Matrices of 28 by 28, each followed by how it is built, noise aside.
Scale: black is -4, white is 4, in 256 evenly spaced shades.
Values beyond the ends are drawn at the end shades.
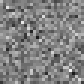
diagonal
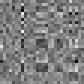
low rank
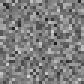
noise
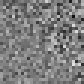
upper triangular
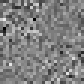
block diagonal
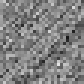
Hankel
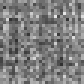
blocks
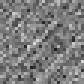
Hankel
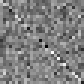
diagonal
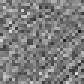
Hankel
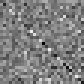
diagonal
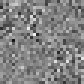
block diagonal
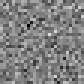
noise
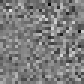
upper triangular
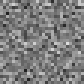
repeating columns
